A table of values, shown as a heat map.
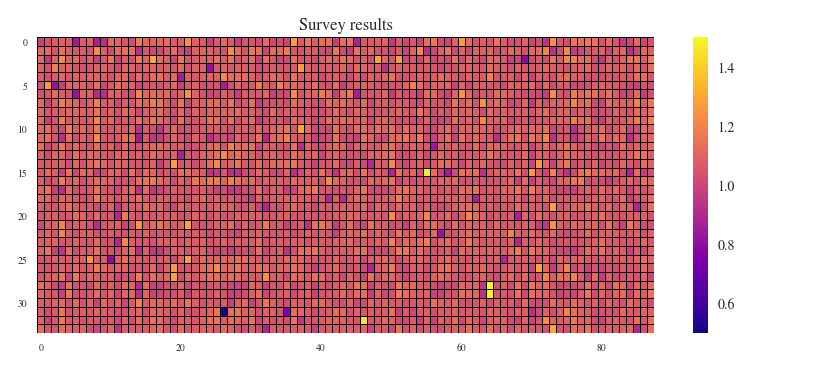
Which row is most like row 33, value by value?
19
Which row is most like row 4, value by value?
13
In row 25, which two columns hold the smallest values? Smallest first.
10, 66
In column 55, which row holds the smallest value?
1
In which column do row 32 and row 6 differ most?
46
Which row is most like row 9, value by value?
7
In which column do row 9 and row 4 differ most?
20
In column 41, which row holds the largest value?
16
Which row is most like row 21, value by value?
30
